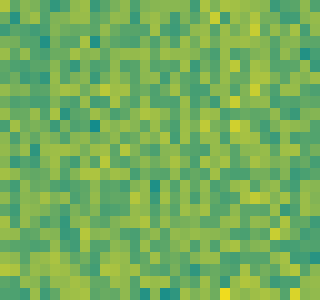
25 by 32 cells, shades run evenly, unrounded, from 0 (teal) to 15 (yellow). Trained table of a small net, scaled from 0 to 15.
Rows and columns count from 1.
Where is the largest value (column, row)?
23, 25
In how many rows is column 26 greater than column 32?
21
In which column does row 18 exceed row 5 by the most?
31
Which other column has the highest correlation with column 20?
28
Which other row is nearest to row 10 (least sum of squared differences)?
18
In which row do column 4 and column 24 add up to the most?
11
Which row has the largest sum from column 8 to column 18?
5
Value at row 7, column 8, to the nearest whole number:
7
